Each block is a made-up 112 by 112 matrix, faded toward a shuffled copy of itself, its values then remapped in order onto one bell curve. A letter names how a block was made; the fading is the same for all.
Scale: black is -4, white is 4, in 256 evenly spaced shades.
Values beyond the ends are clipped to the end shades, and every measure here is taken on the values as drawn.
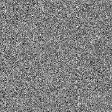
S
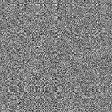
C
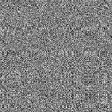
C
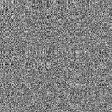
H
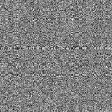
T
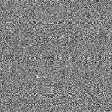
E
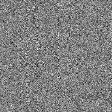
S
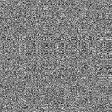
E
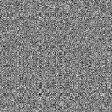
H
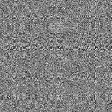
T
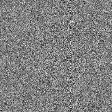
S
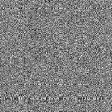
T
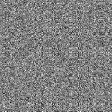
T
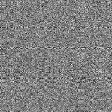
E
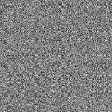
T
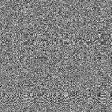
E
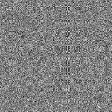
T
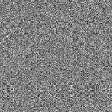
H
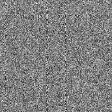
S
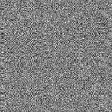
C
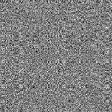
C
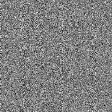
S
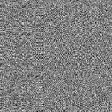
H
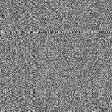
C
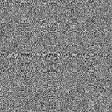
T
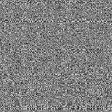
E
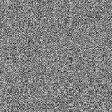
C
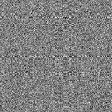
E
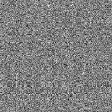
E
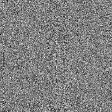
S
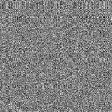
C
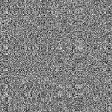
C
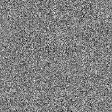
S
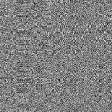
H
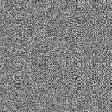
H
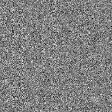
S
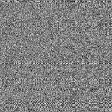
E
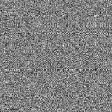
T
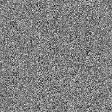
S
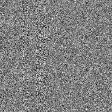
S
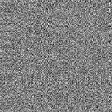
H
